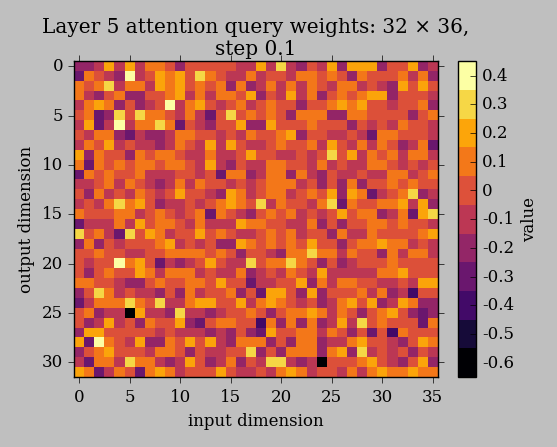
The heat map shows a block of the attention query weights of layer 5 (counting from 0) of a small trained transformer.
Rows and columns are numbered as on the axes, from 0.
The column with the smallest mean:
24
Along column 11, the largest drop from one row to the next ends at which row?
29
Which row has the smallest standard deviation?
12
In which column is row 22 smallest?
17
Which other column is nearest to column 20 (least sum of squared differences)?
11
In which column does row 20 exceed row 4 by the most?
4
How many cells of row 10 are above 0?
13
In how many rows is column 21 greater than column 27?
16
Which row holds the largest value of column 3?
2
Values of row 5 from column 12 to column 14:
-0.1 -0.3 0
